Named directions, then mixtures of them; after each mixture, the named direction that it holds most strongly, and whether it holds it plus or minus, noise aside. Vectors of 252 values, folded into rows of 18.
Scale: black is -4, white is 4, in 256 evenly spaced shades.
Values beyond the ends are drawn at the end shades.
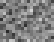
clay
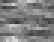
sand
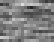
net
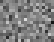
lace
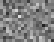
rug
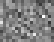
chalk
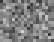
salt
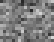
net, minus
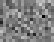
chalk, minus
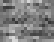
sand, plus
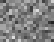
clay, minus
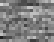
net, minus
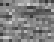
net, plus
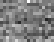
sand, plus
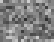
salt, minus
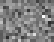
chalk, plus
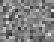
lace, plus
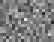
lace, plus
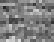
sand, plus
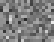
lace, minus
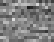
net, plus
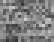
sand, minus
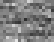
sand, plus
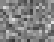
clay, minus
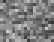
clay, minus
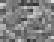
clay, minus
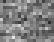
sand, plus
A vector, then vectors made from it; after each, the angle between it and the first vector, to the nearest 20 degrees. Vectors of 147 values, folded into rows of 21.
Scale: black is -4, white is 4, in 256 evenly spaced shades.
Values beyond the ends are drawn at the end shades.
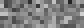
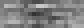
100 degrees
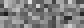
160 degrees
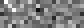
140 degrees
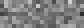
160 degrees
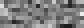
40 degrees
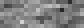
60 degrees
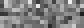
160 degrees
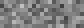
120 degrees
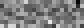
100 degrees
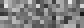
160 degrees
